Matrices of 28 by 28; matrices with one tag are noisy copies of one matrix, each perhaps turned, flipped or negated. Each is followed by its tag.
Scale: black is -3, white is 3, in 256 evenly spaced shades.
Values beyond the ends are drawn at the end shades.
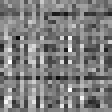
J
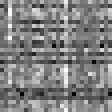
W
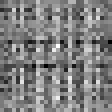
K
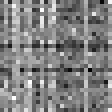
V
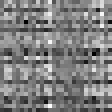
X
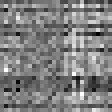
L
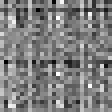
X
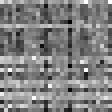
V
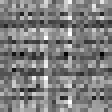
K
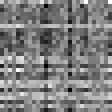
V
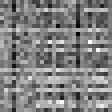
J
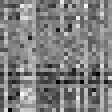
L
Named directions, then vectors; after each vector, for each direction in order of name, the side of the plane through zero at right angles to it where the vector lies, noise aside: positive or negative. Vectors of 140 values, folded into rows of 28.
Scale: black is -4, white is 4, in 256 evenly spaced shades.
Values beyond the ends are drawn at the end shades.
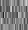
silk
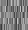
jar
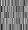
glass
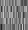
positive, positive, negative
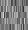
positive, negative, negative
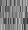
negative, negative, positive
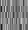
positive, positive, positive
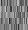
negative, positive, negative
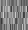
positive, positive, negative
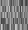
negative, negative, negative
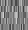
positive, negative, negative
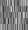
negative, negative, positive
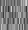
negative, negative, positive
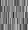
positive, negative, positive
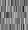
positive, negative, negative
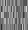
positive, positive, negative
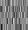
positive, positive, positive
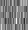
negative, negative, positive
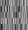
positive, positive, positive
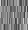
negative, positive, negative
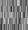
positive, positive, negative
